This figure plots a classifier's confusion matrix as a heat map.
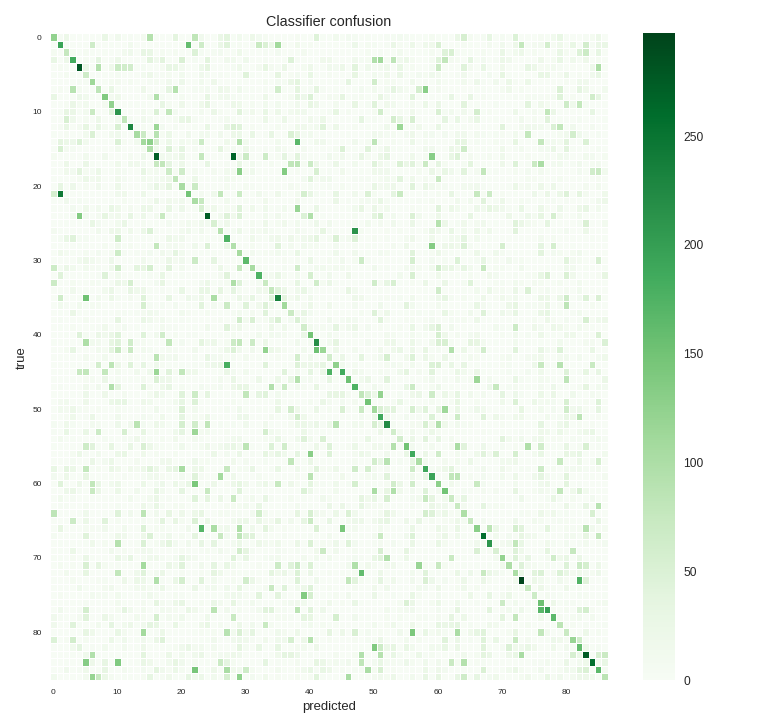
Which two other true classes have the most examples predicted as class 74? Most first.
55, 13
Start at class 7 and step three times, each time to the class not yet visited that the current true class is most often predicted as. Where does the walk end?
22
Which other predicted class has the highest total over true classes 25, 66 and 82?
23
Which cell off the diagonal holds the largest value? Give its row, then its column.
16, 28
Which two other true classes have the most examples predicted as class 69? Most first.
47, 56
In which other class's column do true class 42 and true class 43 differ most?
41
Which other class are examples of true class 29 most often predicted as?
10
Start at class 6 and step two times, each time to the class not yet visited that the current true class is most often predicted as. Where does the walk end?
61
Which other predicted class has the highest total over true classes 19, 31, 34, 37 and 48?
60
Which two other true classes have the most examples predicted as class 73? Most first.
83, 1
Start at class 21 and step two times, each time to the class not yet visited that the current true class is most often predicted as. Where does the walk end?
35
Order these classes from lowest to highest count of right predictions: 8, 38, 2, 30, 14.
38, 2, 14, 8, 30
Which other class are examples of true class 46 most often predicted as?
66
